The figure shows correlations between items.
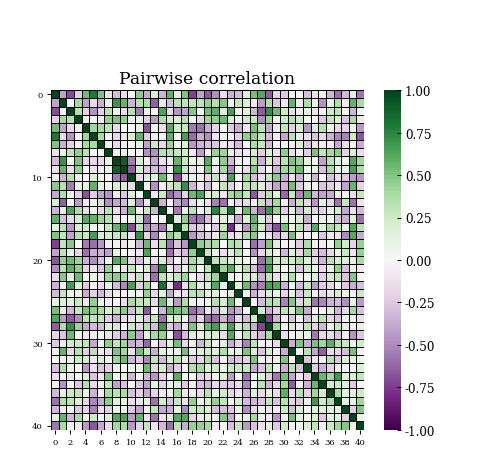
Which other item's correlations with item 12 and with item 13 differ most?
1
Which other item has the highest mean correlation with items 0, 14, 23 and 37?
21
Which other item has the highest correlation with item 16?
9
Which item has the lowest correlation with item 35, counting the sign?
31
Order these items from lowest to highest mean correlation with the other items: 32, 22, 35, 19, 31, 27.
27, 35, 19, 32, 31, 22
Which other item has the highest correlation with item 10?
23
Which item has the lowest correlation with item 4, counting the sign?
12
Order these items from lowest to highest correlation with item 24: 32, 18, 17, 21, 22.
32, 17, 22, 21, 18
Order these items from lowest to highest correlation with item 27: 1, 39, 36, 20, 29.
20, 1, 29, 36, 39
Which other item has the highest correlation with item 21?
14
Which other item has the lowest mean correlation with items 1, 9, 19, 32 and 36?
10
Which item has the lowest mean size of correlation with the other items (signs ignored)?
24
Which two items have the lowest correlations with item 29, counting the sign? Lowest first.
16, 34
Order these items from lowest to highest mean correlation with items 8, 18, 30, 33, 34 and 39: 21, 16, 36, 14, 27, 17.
27, 14, 17, 21, 36, 16
